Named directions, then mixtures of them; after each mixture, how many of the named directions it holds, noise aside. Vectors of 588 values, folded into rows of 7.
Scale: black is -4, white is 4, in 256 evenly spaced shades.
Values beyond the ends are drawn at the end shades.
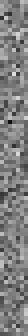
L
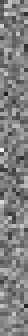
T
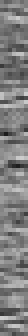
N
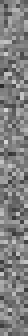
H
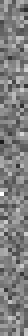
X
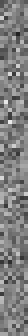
one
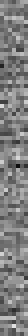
three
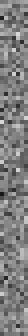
two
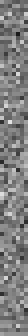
three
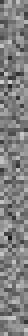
four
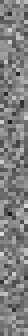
four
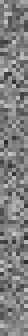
one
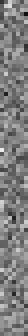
one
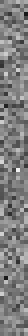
four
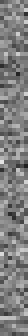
four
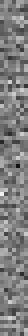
two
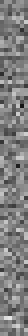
three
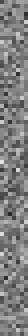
four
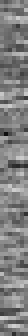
one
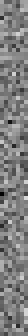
two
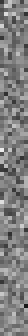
one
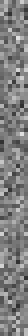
two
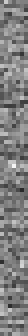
three
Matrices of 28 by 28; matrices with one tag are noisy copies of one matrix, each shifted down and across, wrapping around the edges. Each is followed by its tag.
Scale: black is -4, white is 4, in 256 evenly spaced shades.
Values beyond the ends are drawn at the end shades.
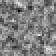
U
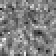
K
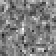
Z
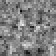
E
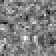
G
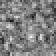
G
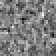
Z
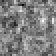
G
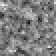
U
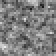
U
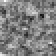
U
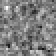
G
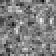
G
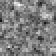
U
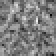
K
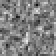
Z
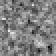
U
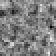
E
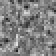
Z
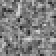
Z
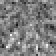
K
